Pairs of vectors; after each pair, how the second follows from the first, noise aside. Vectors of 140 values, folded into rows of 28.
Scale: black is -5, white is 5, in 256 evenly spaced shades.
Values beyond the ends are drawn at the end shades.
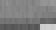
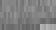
shrunk.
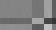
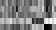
negated, scaled up.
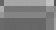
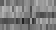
wrapped around, negated.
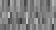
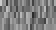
wrapped around, negated.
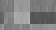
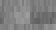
shrunk.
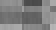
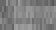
reversed, negated, shrunk.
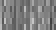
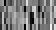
negated, scaled up.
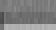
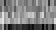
negated, scaled up.
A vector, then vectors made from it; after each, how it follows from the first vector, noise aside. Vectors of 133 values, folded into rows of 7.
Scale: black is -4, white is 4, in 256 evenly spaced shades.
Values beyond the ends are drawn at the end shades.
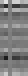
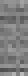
reversed, shrunk.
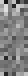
sign-scrambled.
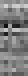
wrapped around, negated.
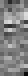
wrapped around.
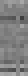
reversed, shrunk.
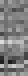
wrapped around, negated.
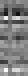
wrapped around, negated.
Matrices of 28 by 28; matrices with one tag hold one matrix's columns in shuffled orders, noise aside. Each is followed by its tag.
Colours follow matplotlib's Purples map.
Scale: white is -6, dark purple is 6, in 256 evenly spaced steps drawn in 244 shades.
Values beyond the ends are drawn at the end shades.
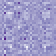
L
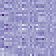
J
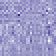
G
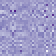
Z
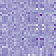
J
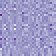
J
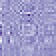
G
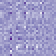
L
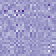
Z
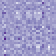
L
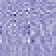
G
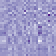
G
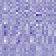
G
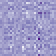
L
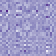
Z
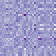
J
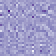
Z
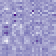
G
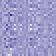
J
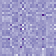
J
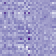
L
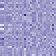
J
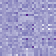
J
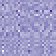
Z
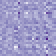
L
